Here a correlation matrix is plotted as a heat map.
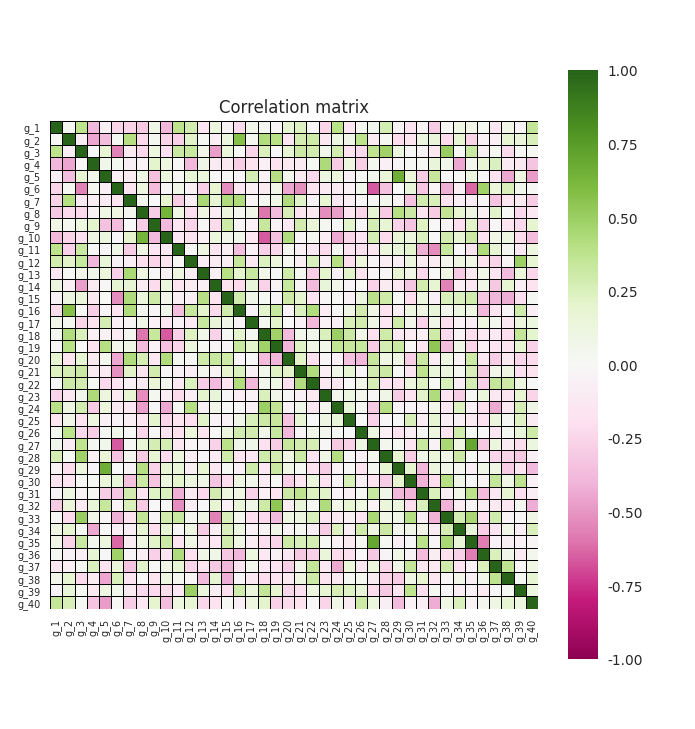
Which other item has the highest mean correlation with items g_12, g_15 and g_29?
g_5
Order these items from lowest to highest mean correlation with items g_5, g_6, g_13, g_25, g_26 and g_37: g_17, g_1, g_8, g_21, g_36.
g_1, g_21, g_8, g_36, g_17
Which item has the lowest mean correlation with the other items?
g_6
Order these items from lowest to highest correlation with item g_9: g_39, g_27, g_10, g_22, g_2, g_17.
g_10, g_39, g_17, g_2, g_22, g_27
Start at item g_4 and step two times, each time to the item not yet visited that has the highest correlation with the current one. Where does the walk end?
g_32
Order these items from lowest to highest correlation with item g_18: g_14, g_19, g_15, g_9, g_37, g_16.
g_14, g_37, g_15, g_16, g_9, g_19
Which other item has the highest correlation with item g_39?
g_12
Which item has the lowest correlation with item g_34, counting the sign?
g_4
